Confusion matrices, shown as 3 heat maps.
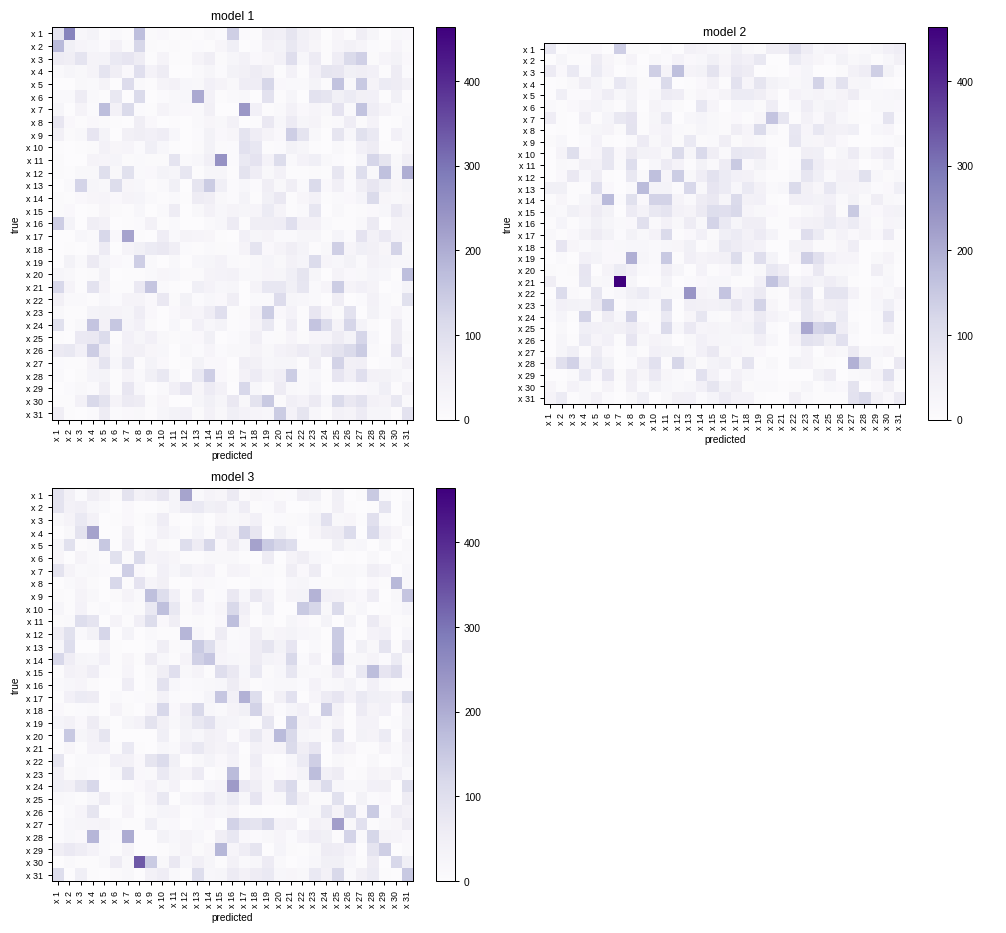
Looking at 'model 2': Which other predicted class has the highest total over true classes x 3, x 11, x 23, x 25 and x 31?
x 17
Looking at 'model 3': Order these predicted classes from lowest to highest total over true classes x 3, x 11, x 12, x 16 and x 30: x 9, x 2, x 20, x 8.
x 20, x 2, x 9, x 8
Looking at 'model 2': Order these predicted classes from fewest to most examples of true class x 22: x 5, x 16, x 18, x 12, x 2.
x 12, x 18, x 5, x 2, x 16
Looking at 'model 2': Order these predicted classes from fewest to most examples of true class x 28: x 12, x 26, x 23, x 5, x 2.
x 26, x 23, x 5, x 2, x 12
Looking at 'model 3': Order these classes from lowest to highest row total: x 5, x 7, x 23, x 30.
x 7, x 23, x 30, x 5
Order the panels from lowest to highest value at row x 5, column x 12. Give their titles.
model 1, model 2, model 3
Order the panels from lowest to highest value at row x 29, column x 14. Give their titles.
model 3, model 1, model 2
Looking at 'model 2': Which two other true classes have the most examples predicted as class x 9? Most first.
x 13, x 16
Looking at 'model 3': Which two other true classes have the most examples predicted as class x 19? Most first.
x 5, x 27
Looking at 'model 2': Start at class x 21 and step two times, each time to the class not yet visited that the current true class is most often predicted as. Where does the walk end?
x 20
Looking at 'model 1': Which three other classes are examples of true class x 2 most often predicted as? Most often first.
x 1, x 8, x 21
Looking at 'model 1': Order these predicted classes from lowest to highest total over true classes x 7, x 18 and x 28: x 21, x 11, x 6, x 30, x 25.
x 6, x 11, x 30, x 21, x 25
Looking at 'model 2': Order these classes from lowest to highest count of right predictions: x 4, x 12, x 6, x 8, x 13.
x 6, x 4, x 8, x 13, x 12
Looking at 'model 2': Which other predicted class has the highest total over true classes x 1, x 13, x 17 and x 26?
x 23
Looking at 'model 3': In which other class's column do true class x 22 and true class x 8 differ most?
x 30
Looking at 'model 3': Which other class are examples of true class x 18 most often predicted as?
x 24
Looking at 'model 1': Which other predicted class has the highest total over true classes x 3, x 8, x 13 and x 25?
x 27
